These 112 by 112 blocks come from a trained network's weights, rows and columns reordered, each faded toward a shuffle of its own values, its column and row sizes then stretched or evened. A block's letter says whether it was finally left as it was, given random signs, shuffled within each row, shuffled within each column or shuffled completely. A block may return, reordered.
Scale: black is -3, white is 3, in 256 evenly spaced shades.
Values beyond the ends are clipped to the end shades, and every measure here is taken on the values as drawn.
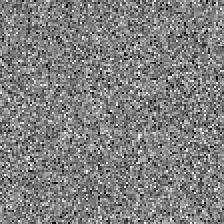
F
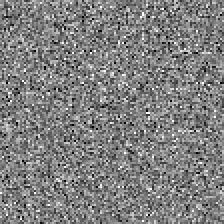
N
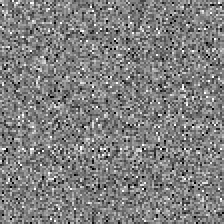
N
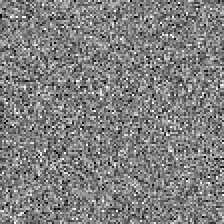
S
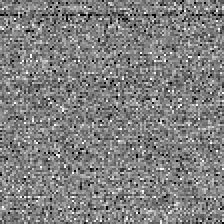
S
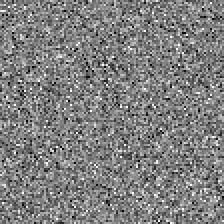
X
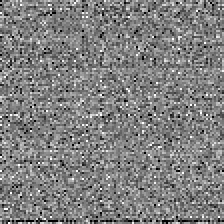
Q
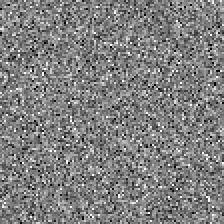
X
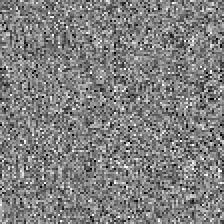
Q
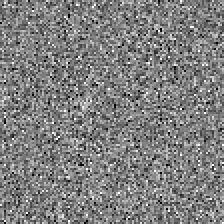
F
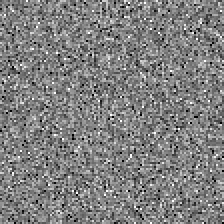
X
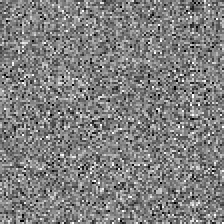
Q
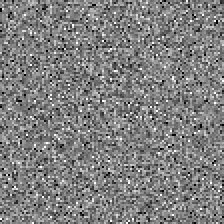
X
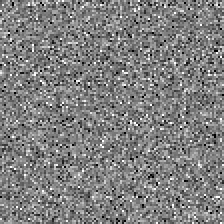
S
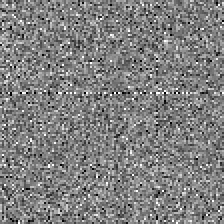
N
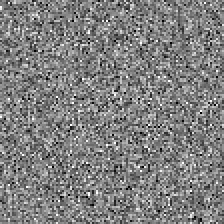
Q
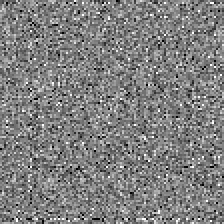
Q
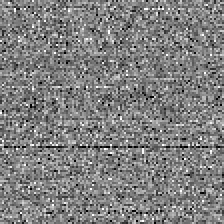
S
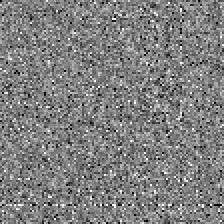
N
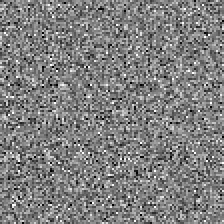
N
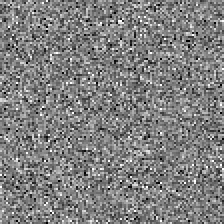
N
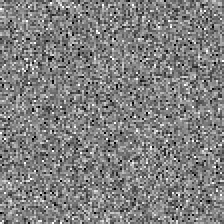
X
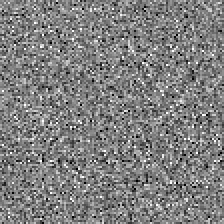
N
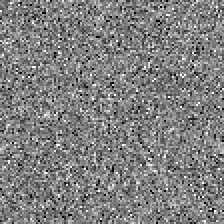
X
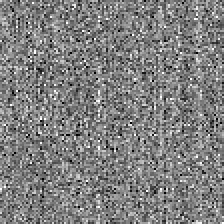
Q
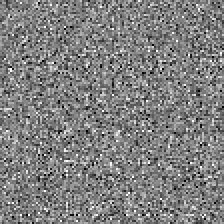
N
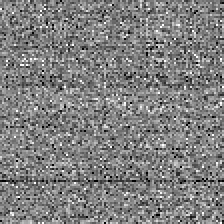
Q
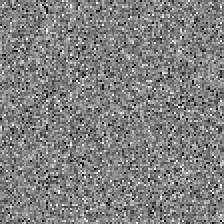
F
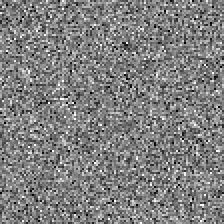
X
